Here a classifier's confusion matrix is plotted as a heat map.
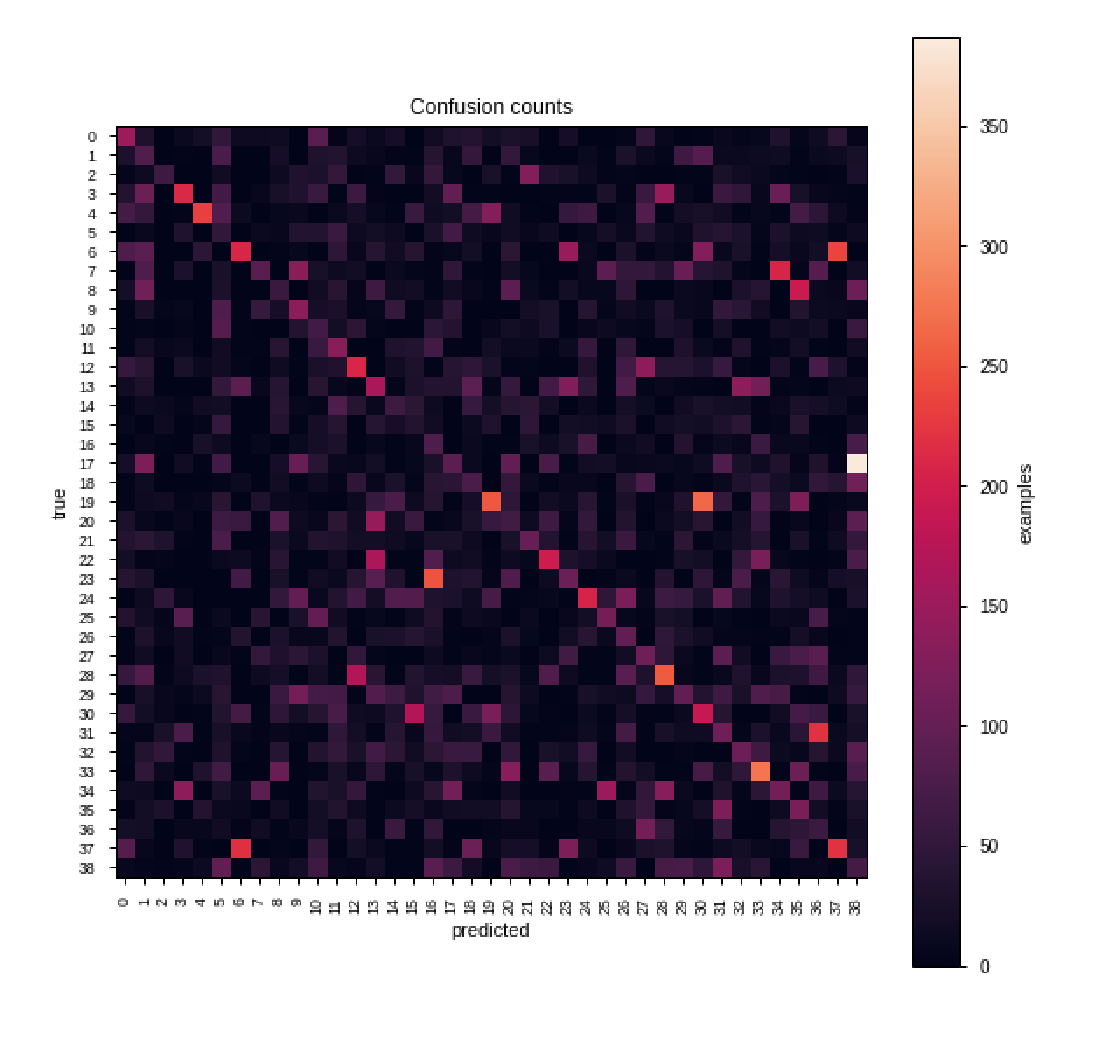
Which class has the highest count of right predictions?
33
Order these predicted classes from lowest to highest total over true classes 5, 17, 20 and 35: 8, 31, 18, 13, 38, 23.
23, 18, 8, 13, 31, 38
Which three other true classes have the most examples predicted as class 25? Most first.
34, 7, 24
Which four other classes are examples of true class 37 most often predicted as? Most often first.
6, 23, 18, 0
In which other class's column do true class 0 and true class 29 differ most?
9
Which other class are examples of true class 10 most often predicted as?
5
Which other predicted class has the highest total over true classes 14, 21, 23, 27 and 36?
16
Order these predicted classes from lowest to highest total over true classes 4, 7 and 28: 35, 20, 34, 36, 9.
20, 35, 9, 36, 34
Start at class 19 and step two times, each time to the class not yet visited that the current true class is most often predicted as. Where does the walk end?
15
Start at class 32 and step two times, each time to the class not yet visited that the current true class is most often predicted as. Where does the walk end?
31
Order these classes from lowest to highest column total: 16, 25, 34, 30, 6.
25, 6, 34, 30, 16
